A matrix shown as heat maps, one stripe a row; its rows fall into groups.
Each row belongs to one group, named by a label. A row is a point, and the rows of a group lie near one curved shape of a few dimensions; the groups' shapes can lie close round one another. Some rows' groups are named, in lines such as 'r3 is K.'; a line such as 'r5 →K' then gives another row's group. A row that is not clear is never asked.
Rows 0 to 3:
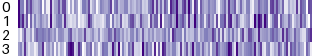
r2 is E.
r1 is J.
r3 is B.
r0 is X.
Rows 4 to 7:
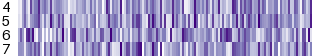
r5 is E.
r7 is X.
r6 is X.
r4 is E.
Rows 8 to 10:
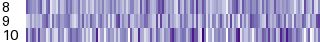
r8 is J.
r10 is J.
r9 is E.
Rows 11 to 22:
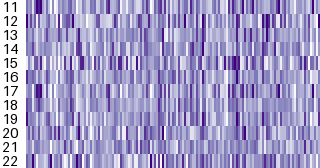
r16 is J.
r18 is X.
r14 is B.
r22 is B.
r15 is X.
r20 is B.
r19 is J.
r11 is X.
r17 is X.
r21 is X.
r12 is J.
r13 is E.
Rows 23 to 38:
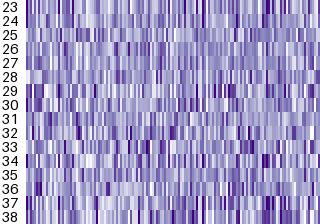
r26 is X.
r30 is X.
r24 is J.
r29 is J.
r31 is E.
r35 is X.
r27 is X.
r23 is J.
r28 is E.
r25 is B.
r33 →X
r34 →J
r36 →X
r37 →J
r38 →J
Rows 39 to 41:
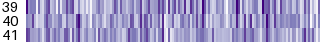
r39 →J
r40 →E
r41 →E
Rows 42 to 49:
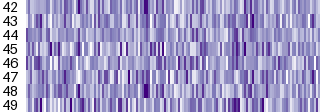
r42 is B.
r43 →X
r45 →B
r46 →X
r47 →X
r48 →B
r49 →X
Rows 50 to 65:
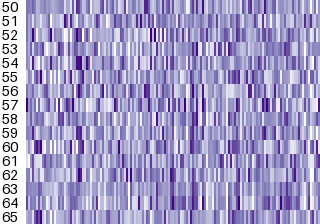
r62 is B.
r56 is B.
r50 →B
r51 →X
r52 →B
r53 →J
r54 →B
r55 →X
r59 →B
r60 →X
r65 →X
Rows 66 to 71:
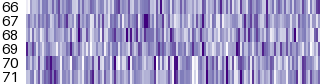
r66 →E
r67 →B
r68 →B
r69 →J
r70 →E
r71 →E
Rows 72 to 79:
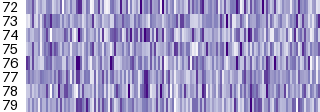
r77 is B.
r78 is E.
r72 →B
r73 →E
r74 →B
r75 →E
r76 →E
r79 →B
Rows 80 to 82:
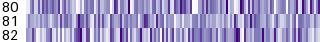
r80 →E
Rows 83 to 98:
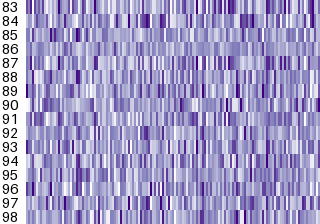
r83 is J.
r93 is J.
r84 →X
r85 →B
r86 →X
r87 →J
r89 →J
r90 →E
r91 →J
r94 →E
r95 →B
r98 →B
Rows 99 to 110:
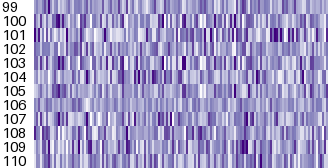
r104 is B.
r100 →E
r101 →J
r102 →J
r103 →E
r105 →E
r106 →X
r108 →X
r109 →X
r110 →X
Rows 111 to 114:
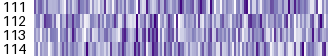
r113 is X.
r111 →J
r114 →B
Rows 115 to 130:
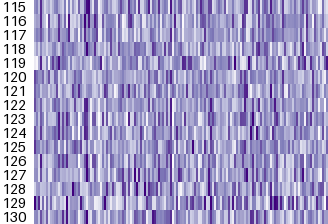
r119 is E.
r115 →B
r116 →B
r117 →B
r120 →J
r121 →X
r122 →E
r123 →B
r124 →B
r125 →J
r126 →B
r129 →J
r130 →B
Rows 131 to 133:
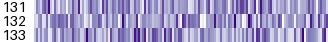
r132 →E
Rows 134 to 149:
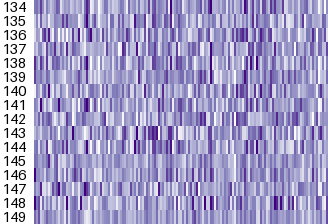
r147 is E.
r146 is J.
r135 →B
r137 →E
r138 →B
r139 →J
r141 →B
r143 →X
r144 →B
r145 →J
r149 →X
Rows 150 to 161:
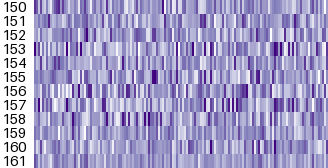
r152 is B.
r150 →E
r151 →J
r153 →J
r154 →E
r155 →B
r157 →J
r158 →X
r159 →X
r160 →E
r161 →E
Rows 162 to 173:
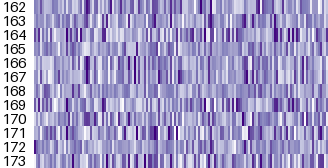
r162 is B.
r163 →B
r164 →J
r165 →X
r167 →B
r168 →X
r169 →J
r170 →B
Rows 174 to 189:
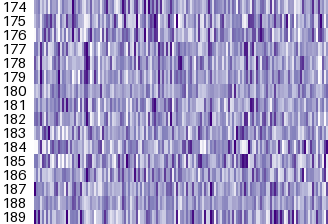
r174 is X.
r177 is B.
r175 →X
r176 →X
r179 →B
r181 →B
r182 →B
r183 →X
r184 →E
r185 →X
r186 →B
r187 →J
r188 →X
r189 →J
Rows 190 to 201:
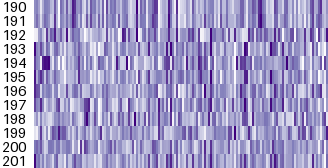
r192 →E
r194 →X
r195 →J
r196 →J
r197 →B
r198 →B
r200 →B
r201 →J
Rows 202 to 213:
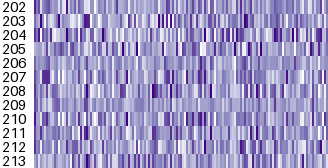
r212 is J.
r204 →J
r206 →J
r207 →X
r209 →E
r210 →X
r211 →B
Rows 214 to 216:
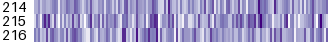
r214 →E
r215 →X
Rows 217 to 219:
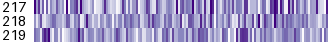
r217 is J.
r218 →E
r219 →X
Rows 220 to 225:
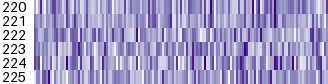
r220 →E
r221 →E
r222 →E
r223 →X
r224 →J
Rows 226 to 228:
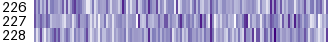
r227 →J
